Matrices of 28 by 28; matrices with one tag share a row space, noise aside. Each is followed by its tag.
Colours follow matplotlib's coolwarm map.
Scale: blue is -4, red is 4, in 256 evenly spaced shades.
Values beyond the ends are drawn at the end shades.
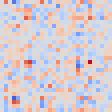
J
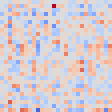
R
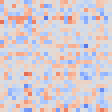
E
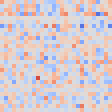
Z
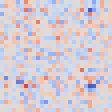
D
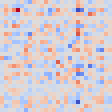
J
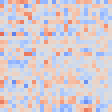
E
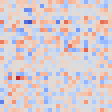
E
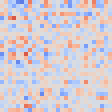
E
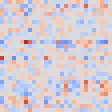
E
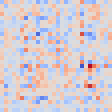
D
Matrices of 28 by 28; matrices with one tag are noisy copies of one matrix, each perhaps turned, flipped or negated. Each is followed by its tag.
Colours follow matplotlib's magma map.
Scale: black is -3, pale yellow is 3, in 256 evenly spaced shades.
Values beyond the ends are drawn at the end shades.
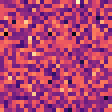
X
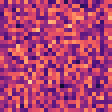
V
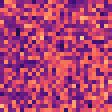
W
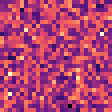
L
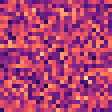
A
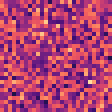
X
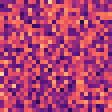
L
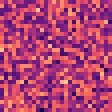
A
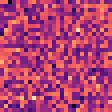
A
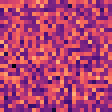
V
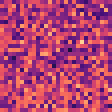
W
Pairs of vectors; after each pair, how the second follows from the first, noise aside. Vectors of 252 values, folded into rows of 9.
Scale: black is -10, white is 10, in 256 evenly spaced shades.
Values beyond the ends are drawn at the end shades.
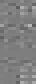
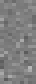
shuffled.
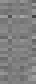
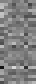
reversed, scaled up.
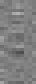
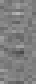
copied.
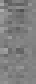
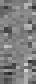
wrapped around, scaled up.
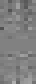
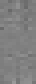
shrunk.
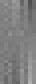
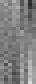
scaled up.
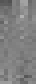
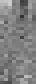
negated, scaled up.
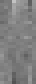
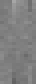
shrunk.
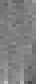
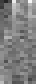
reversed, scaled up.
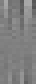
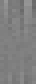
shrunk.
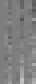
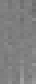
shrunk.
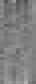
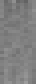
shrunk.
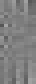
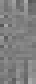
copied.
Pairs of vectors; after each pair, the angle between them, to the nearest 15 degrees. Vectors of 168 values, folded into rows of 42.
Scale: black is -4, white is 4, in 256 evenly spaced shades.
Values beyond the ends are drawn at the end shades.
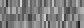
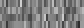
15 degrees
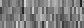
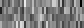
30 degrees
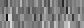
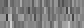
30 degrees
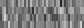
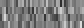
15 degrees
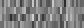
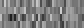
30 degrees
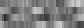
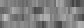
165 degrees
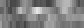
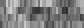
150 degrees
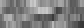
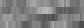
30 degrees
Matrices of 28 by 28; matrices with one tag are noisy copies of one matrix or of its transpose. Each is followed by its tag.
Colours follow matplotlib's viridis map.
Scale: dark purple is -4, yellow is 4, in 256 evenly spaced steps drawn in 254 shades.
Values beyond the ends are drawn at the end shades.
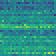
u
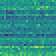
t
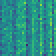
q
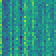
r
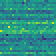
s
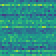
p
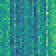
t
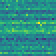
s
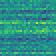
s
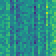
t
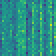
q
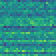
q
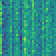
r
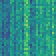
u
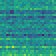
t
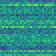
p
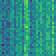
u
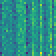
q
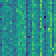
q
